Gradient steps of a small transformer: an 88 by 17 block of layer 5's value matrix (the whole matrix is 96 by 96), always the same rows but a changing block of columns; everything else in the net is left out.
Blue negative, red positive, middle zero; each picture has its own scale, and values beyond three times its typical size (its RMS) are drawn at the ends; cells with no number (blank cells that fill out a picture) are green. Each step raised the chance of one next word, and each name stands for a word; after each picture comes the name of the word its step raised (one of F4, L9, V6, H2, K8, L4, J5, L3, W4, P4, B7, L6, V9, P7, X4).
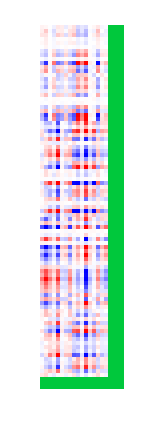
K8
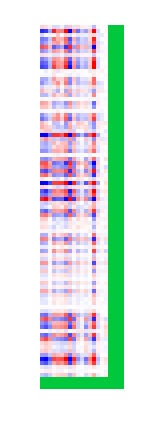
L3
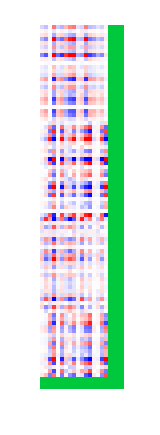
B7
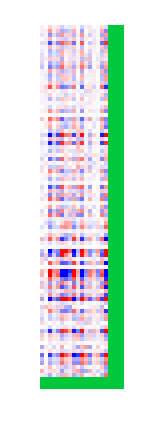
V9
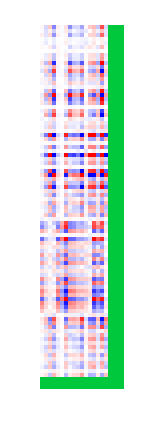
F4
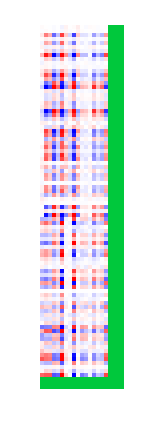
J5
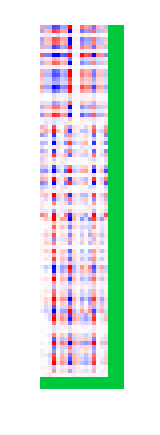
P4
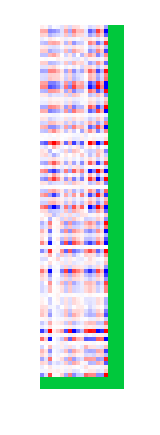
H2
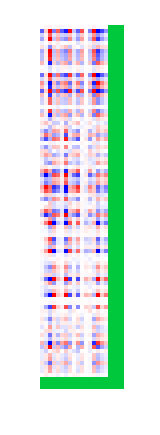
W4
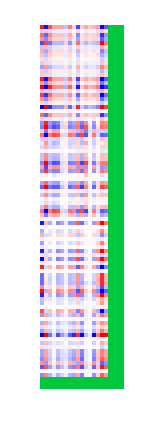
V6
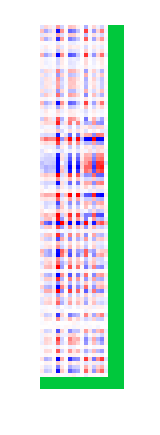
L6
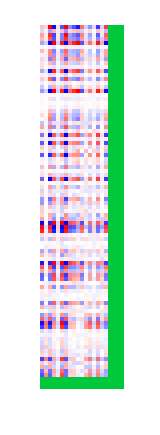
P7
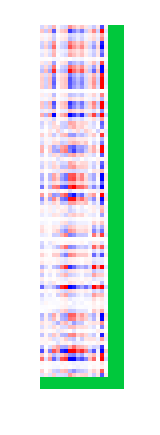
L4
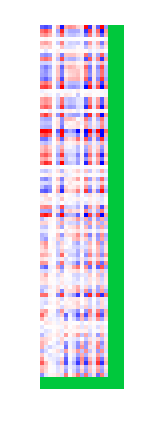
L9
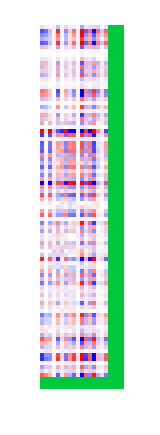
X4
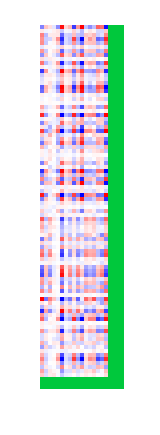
P4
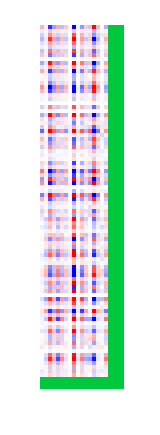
P4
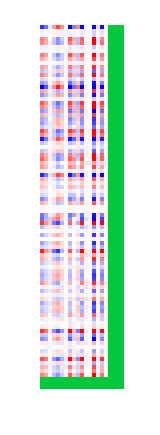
L6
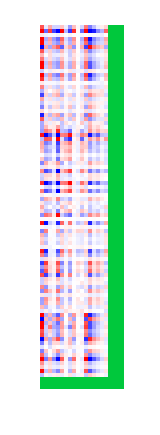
L3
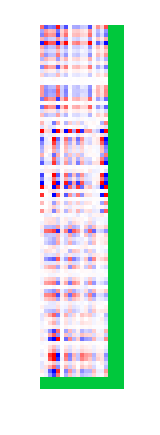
X4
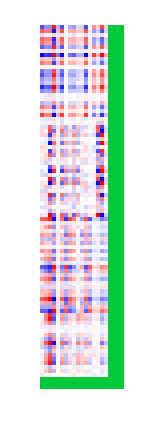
P4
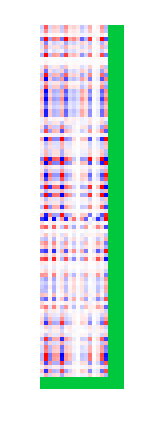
B7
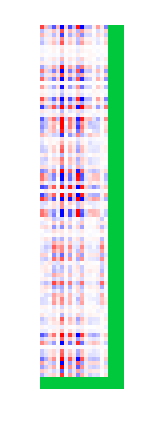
V6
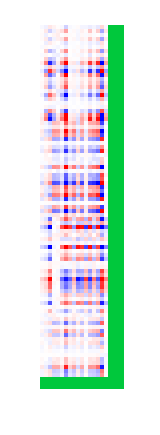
K8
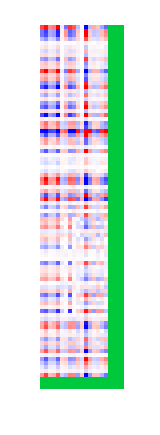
L9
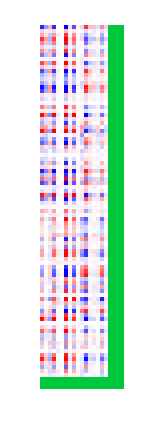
P4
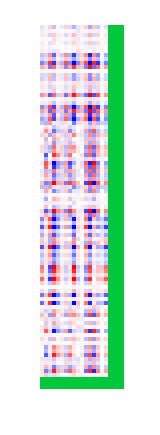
K8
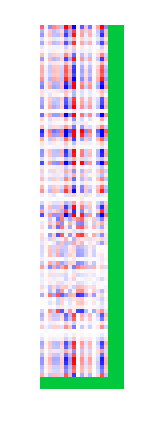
L9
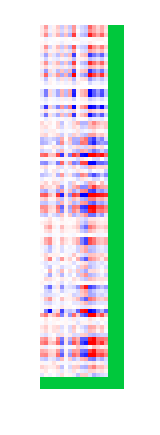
H2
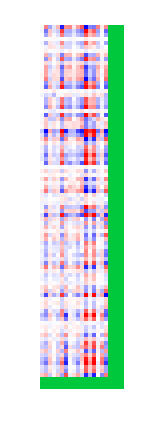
L9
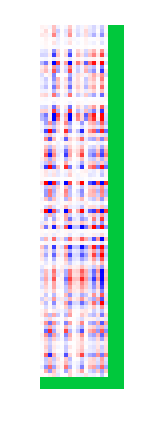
K8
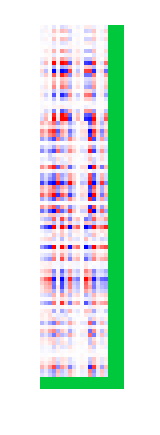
K8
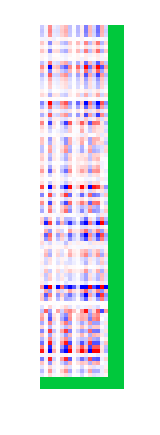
L4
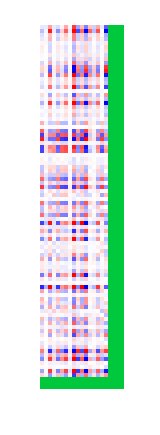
L4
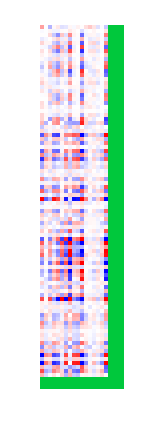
V9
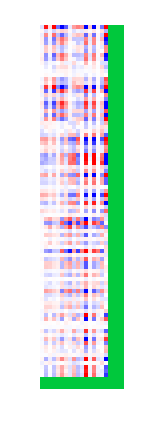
L6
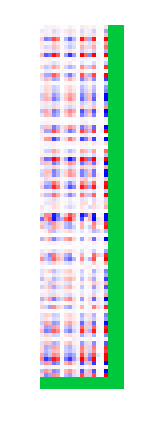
B7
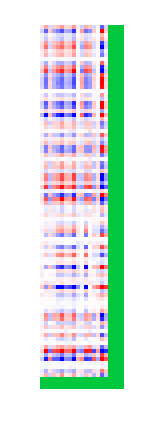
L4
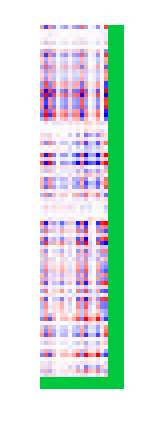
F4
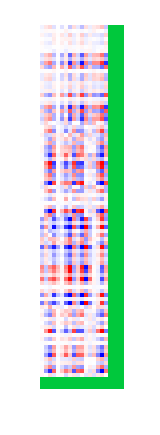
K8
